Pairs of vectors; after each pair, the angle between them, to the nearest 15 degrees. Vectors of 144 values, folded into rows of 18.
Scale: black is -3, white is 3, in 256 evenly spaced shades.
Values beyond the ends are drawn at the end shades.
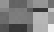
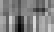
60 degrees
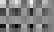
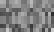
45 degrees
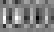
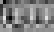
45 degrees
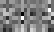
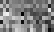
45 degrees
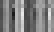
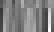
75 degrees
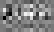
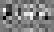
15 degrees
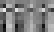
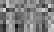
30 degrees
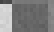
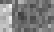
30 degrees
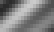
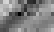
150 degrees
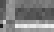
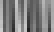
90 degrees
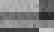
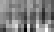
60 degrees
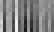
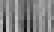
30 degrees
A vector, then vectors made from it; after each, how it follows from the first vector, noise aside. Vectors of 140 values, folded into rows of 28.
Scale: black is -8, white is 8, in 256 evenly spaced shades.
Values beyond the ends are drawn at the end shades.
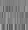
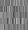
wrapped around, negated.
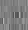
wrapped around, partly zeroed.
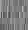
wrapped around.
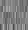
negated.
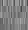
reversed, negated.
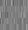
wrapped around, shrunk.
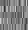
wrapped around, negated, scaled up.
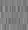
wrapped around, shrunk.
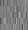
wrapped around, partly zeroed.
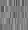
wrapped around.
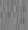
wrapped around, shrunk.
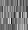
wrapped around, negated, scaled up.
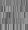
negated.
